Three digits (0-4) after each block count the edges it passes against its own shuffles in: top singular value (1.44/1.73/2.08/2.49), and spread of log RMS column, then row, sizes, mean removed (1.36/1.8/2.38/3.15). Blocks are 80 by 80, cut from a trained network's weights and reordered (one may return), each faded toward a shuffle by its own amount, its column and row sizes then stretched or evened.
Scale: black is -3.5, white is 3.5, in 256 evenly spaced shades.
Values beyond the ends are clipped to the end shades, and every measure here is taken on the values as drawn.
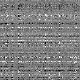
4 3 4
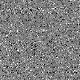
1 0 2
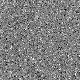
1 0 0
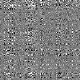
0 4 4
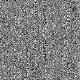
0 3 0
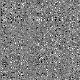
1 3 1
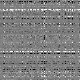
4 3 4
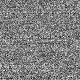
0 0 2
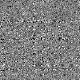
0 2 3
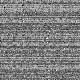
4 0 0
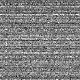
4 2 3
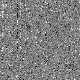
1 1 0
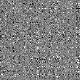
0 3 3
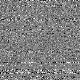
0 0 4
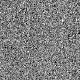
0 0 1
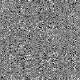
2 3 2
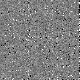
1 2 1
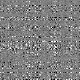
1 3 4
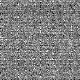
2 3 1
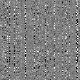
3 4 1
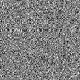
3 0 1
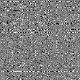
2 2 3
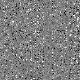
0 3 0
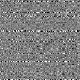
3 0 4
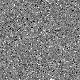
0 0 0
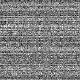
4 3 1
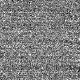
1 2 1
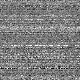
3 0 4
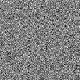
3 0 0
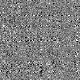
1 2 3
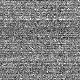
3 2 1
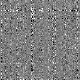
1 4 2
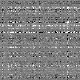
3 3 4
